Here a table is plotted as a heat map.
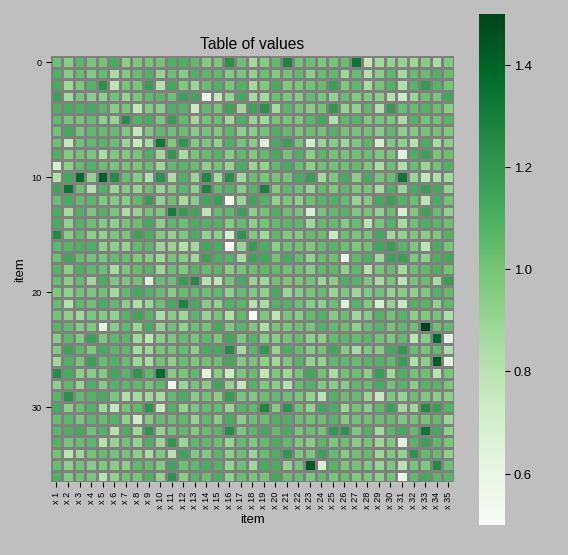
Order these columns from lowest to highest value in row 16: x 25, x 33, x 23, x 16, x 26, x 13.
x 16, x 33, x 13, x 23, x 26, x 25
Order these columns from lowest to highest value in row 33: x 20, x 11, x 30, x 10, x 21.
x 10, x 30, x 21, x 20, x 11
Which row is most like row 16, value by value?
12
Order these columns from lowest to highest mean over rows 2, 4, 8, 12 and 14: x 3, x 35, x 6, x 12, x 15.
x 6, x 12, x 35, x 3, x 15
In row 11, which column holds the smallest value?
x 4
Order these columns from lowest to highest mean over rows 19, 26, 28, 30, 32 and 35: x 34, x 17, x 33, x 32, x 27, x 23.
x 32, x 17, x 27, x 23, x 33, x 34
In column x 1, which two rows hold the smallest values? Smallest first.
9, 10
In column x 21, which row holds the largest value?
0
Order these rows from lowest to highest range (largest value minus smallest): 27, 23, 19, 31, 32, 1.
1, 31, 32, 19, 27, 23
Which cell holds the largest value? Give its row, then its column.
23, x 33
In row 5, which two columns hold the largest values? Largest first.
x 7, x 11
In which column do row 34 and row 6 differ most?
x 2
